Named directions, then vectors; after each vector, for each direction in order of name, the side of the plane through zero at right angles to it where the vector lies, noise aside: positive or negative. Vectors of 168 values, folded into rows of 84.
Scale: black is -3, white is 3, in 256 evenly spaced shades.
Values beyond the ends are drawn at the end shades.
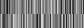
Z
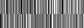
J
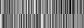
negative, positive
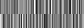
negative, positive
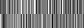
negative, positive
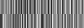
positive, negative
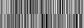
positive, negative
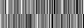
negative, negative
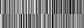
negative, positive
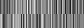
negative, positive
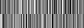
negative, positive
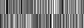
positive, positive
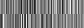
positive, negative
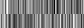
negative, negative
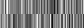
negative, negative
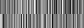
negative, positive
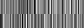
positive, negative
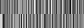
negative, positive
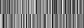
negative, positive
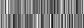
negative, negative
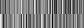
negative, positive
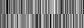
positive, positive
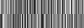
positive, negative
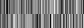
positive, positive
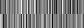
negative, positive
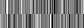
negative, negative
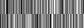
positive, positive
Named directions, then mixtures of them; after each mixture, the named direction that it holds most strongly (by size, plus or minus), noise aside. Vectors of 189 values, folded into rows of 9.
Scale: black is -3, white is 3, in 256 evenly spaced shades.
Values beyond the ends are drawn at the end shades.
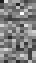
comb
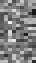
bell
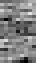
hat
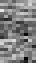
hat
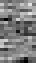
hat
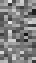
bell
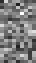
comb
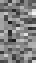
bell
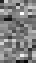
comb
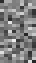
bell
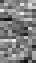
hat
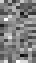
comb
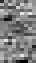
hat
